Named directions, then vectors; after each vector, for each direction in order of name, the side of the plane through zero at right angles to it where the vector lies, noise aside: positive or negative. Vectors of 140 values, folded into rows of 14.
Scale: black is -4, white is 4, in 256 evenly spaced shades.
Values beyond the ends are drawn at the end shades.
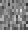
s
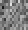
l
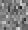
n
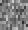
positive, positive, negative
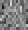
positive, negative, positive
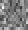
negative, positive, negative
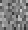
negative, positive, positive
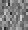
positive, positive, positive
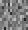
positive, positive, positive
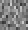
positive, negative, positive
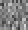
positive, negative, negative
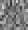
negative, positive, negative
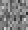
negative, negative, negative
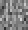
positive, positive, positive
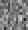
positive, positive, positive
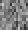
negative, positive, positive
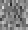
negative, positive, negative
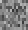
positive, positive, negative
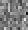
negative, negative, negative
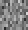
positive, positive, positive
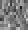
negative, positive, negative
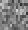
negative, negative, positive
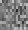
positive, positive, negative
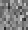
positive, positive, positive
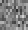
positive, positive, negative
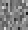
negative, negative, negative
